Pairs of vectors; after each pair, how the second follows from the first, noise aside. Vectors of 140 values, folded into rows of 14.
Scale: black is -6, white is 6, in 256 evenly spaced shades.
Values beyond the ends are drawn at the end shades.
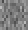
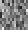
wrapped around, scaled up.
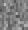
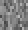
negated.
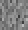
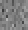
wrapped around, partly zeroed.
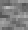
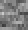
reversed.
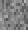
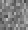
negated.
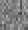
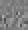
wrapped around, partly zeroed.
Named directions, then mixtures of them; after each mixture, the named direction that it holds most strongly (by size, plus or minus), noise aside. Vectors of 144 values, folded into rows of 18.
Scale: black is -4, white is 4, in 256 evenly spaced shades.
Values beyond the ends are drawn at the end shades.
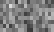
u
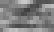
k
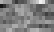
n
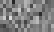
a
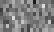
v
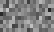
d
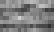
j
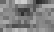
k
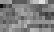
n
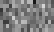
v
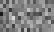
d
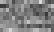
n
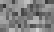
k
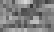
k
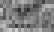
k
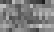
n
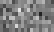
a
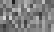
a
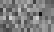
a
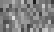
v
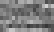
k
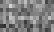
u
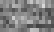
j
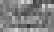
k
